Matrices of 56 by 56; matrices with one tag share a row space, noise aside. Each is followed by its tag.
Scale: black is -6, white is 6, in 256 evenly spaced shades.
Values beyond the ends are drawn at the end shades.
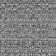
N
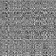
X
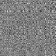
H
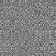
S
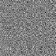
H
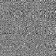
H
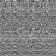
N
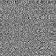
S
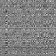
X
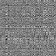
X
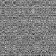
N
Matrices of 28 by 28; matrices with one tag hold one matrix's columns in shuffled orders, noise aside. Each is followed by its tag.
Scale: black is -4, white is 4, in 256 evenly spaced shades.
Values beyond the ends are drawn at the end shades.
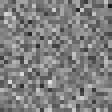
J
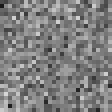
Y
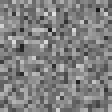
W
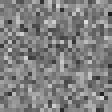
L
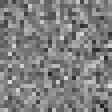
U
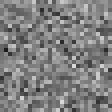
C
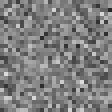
J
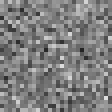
C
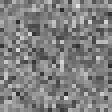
L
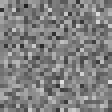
J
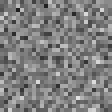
J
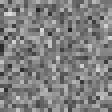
W
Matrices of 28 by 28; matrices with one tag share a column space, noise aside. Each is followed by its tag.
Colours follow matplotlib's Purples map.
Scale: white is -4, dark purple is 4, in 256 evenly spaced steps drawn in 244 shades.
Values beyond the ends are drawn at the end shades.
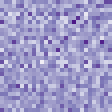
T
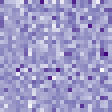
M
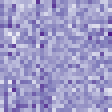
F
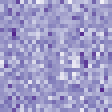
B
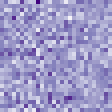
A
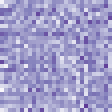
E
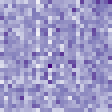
B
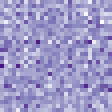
T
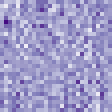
F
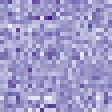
A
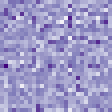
T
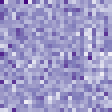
B
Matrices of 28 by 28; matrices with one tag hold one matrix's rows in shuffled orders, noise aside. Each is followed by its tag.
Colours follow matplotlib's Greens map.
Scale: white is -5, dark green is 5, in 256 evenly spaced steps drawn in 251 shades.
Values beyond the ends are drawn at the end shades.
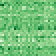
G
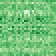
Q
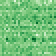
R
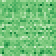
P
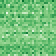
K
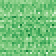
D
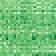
R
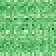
K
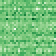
R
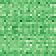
D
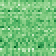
G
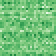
P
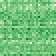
D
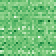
G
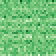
D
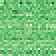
D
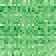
G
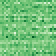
R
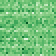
K
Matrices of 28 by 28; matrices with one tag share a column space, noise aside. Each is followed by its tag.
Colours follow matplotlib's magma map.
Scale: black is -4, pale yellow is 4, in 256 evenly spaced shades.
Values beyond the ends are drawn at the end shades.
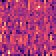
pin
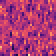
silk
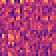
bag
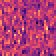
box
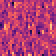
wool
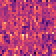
pin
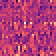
pin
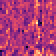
box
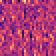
bag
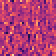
pin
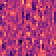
silk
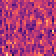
box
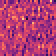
bag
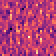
box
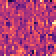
pin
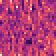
silk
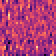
silk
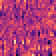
silk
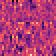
pin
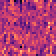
pin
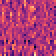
silk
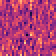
silk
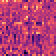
pin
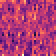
silk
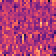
pin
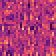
wool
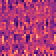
pin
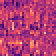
wool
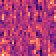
silk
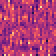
silk
